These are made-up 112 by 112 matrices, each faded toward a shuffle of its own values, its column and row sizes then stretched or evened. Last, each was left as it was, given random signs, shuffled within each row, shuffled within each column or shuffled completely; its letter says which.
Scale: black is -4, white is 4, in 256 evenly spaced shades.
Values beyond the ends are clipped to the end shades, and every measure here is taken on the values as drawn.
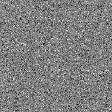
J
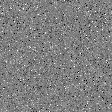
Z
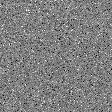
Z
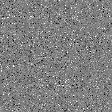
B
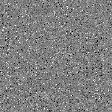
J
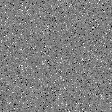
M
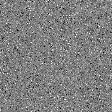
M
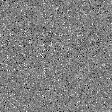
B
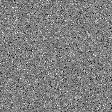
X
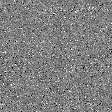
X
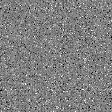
J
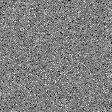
M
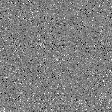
J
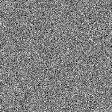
J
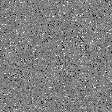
J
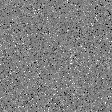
Z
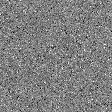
Z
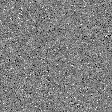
Z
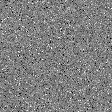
Z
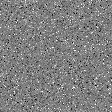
Z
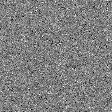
M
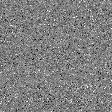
X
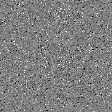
J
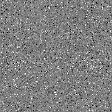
B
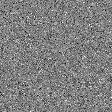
X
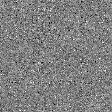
B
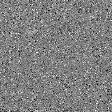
B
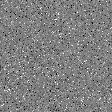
Z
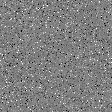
Z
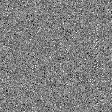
M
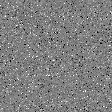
X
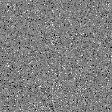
J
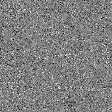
B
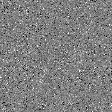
B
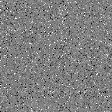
J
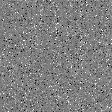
M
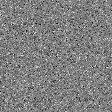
X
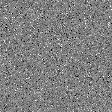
M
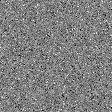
Z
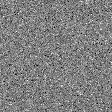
Z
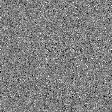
B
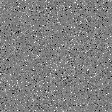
B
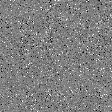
B
